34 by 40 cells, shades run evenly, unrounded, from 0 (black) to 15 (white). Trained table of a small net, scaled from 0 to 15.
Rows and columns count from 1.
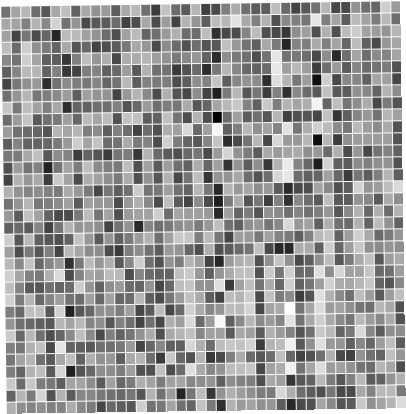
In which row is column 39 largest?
1
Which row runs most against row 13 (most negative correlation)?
3
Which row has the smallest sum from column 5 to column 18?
13
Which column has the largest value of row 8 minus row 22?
7
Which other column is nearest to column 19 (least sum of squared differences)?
25
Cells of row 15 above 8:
19
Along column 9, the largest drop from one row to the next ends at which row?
2
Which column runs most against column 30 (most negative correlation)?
20
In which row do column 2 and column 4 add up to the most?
33
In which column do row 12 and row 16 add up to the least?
34
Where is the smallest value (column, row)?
22, 10
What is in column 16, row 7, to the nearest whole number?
7
